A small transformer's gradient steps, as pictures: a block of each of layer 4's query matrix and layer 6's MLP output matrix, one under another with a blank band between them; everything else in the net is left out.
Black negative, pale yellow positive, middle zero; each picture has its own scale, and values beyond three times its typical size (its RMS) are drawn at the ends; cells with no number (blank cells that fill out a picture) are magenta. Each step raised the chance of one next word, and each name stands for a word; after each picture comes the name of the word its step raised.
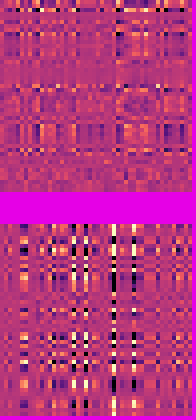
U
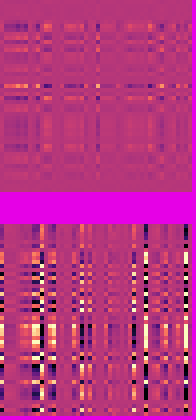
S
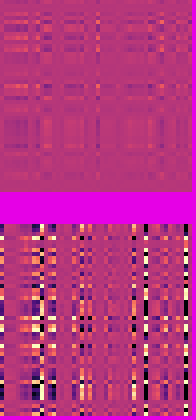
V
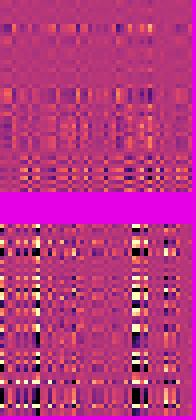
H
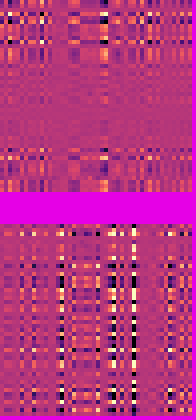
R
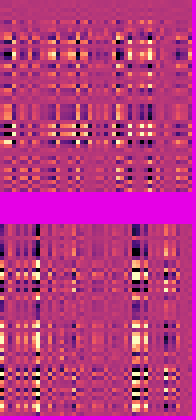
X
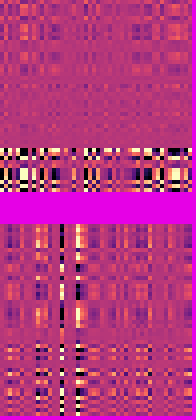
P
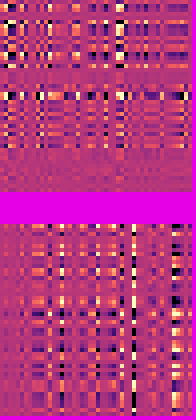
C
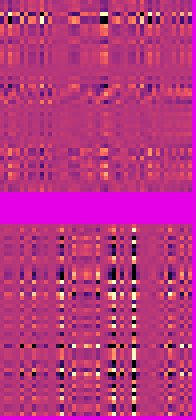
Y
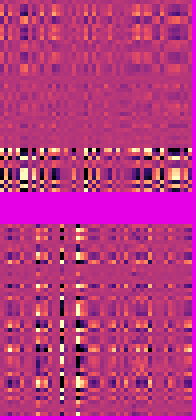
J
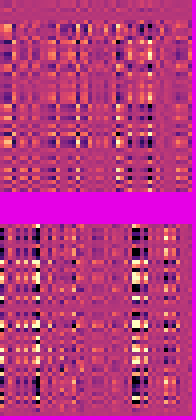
J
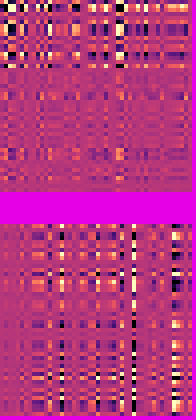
X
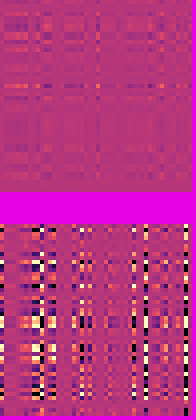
J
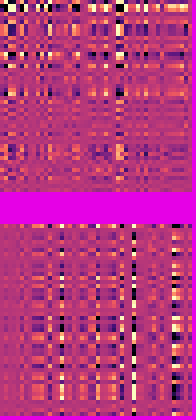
V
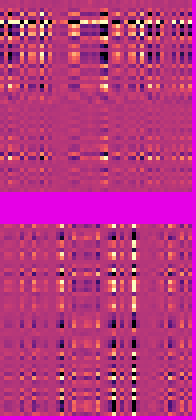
X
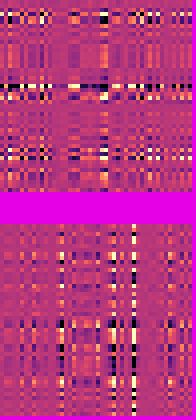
J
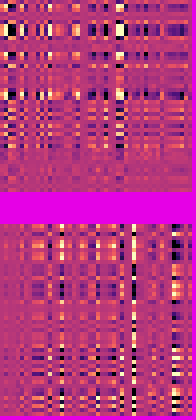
P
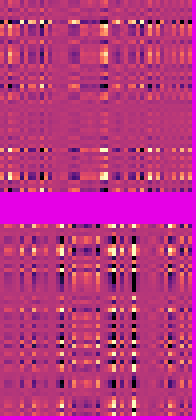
U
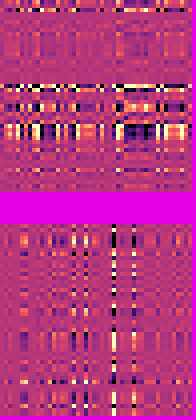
H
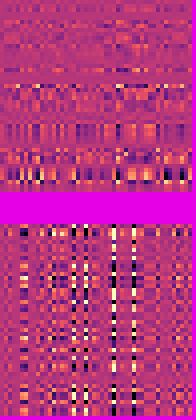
R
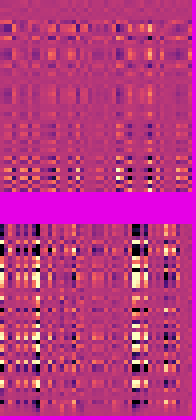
U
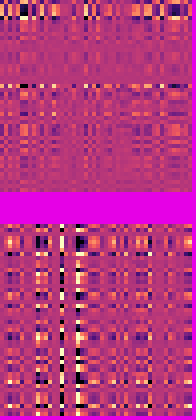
H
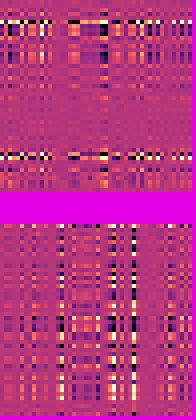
V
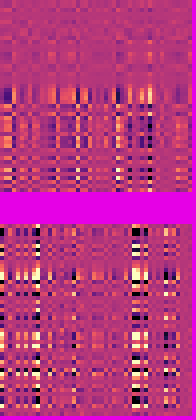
Y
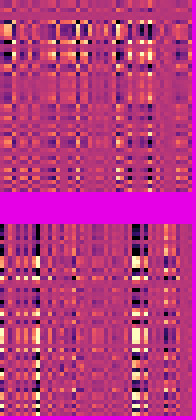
C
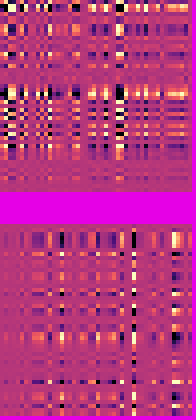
H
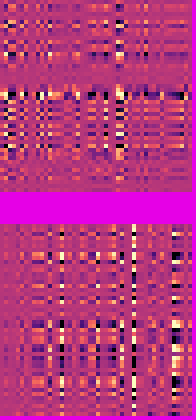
J
